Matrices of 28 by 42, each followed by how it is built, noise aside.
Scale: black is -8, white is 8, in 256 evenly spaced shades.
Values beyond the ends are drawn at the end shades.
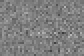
uneven rows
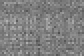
blocks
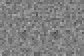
repeating columns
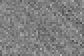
Toeplitz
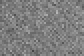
Toeplitz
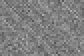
Toeplitz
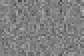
low rank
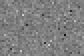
sparse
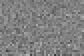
uneven rows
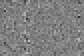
uneven columns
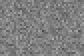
repeating columns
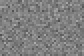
repeating columns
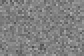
repeating columns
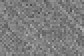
Toeplitz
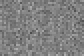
blocks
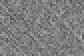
Toeplitz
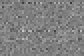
uneven rows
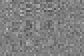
low rank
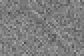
Toeplitz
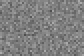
noise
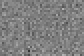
low rank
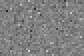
sparse
